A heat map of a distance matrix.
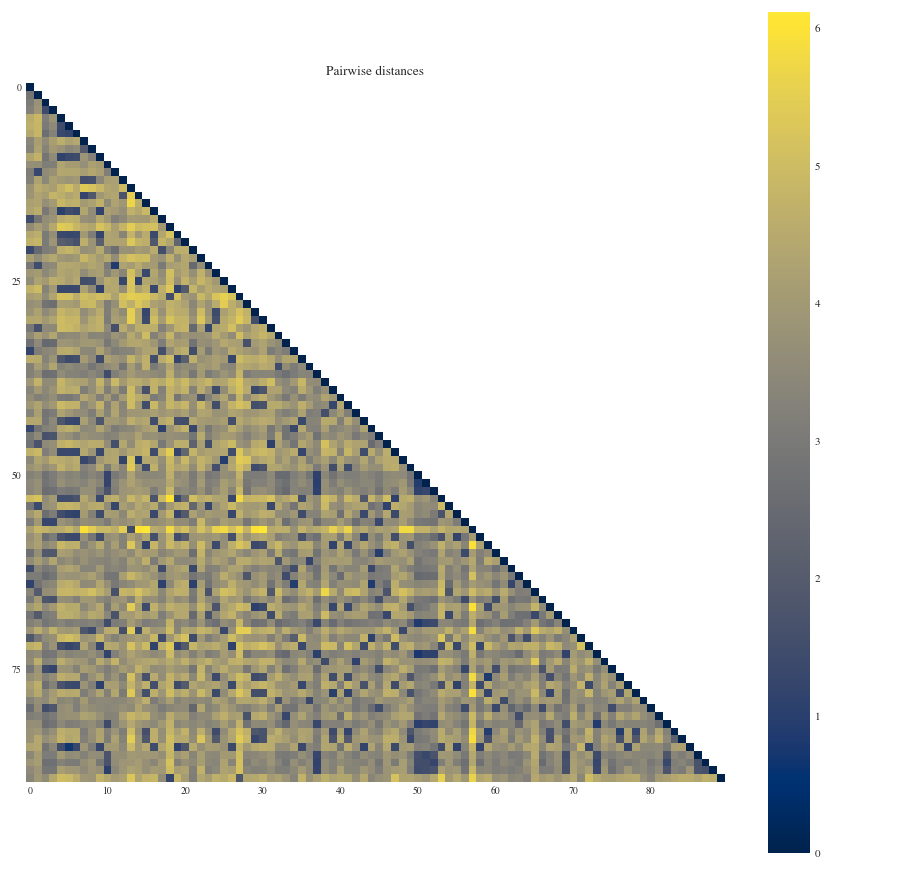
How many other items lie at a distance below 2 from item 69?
10
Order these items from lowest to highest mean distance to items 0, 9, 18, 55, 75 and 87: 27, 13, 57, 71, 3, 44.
3, 44, 71, 27, 13, 57
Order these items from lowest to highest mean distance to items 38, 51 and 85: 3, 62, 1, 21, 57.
3, 62, 21, 1, 57
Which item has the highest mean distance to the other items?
57
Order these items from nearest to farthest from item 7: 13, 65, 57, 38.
38, 65, 13, 57
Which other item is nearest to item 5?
85
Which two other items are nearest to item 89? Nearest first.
18, 27
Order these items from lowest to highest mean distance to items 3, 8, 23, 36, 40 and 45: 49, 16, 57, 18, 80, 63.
80, 63, 16, 49, 18, 57
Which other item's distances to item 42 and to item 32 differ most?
74
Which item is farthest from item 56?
22
